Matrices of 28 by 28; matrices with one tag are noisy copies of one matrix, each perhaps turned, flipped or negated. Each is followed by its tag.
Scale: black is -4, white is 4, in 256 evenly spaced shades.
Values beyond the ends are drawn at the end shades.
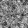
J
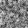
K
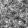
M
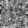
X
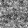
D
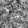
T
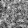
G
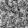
K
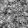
J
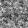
D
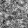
M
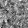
G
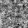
X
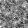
J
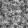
X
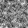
J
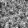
K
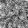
K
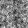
D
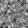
J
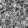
J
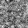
X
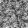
K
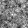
M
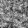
G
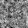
X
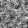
T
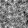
X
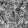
M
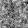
D
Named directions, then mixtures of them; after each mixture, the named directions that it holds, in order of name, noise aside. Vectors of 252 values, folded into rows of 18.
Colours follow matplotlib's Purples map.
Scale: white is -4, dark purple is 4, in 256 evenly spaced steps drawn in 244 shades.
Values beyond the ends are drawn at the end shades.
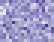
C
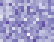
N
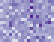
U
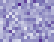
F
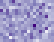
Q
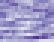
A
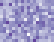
N.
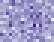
Q, U.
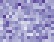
A, C, F.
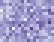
N, U.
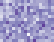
N.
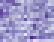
A, N, Q.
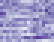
A, C.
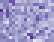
F, N, Q.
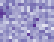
C, N, Q.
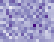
C, Q, U.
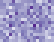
N, Q, U.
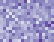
F.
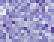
C.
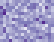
C.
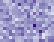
A, F, Q.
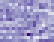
A, N, Q.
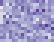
C, F, N.
